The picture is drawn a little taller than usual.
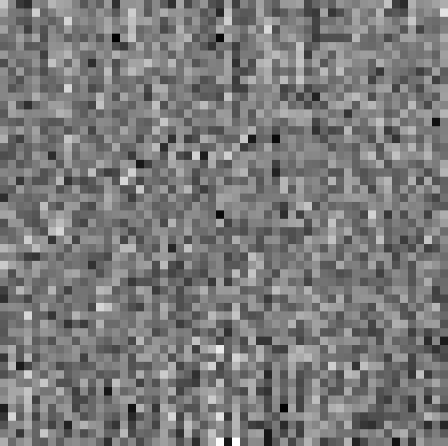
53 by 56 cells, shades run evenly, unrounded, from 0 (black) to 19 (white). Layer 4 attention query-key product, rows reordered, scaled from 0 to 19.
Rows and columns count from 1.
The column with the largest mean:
44
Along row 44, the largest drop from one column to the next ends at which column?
3
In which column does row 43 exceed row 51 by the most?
33
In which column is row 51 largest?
24
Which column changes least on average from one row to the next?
23
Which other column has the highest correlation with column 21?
4
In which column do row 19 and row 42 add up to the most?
28
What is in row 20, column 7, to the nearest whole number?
10
